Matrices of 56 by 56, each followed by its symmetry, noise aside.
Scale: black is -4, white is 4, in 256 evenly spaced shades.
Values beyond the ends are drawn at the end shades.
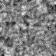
antisymmetric.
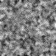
antisymmetric.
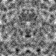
mirrored left to right.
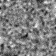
antisymmetric.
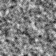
antisymmetric.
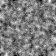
same after a half turn.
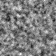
antisymmetric.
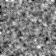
antisymmetric.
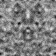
mirrored left to right.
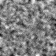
no symmetry.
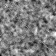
no symmetry.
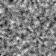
antisymmetric.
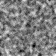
no symmetry.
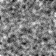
no symmetry.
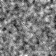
no symmetry.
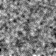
no symmetry.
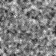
no symmetry.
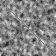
same after a half turn.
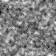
same after a half turn.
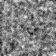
no symmetry.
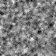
antisymmetric.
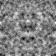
mirrored left to right.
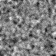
no symmetry.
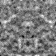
mirrored left to right.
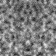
mirrored left to right.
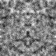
mirrored left to right.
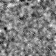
no symmetry.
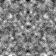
mirrored left to right.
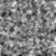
antisymmetric.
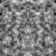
mirrored left to right.
